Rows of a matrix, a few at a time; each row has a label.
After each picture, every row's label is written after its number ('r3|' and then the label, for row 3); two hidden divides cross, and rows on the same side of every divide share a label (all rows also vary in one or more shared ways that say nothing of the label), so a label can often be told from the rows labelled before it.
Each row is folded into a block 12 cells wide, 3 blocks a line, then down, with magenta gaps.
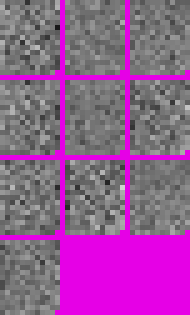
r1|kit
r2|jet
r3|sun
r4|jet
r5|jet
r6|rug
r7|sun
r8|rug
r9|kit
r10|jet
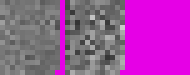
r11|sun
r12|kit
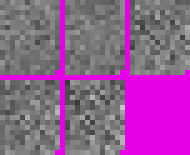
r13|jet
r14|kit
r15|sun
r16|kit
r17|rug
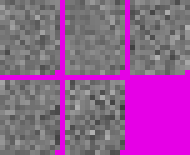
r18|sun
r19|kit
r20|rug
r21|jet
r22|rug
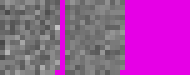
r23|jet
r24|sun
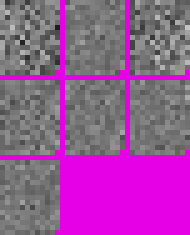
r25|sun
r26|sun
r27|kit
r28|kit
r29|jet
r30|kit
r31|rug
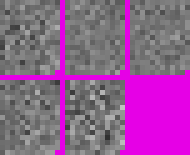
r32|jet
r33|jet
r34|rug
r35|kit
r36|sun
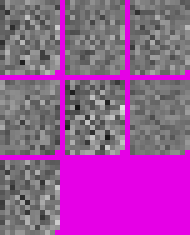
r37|jet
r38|kit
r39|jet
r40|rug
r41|kit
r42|sun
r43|sun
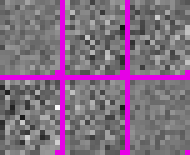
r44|sun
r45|jet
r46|kit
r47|jet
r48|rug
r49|sun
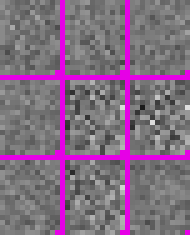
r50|kit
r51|rug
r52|sun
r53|jet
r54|rug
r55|jet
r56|jet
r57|sun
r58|kit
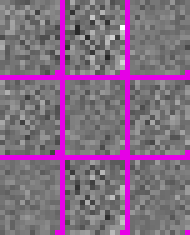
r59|sun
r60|sun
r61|sun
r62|sun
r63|sun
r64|kit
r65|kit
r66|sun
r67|sun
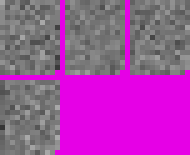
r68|kit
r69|kit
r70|rug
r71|rug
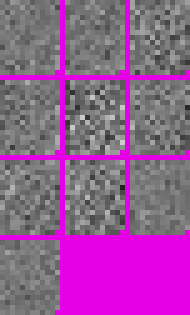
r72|rug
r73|sun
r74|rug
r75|sun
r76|jet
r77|kit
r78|rug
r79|rug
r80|rug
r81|sun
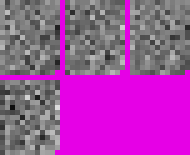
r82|jet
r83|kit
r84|jet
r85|jet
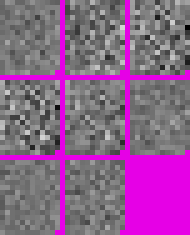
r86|kit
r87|kit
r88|jet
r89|kit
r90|rug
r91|kit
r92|rug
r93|kit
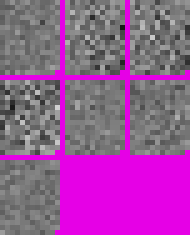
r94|rug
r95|sun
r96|jet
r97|jet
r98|jet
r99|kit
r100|rug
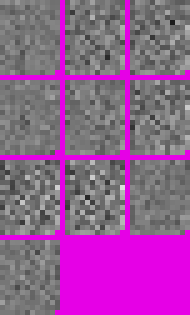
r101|jet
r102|sun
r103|sun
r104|sun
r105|sun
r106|rug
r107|kit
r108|sun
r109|rug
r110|jet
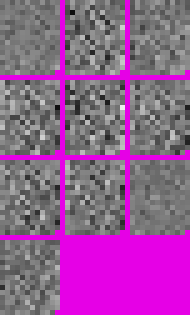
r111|sun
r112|sun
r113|jet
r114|jet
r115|rug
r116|jet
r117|rug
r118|kit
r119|kit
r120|sun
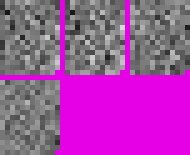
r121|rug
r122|kit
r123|sun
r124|jet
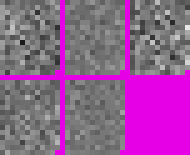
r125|sun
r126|sun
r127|sun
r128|kit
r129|sun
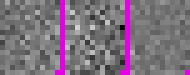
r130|kit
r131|sun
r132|kit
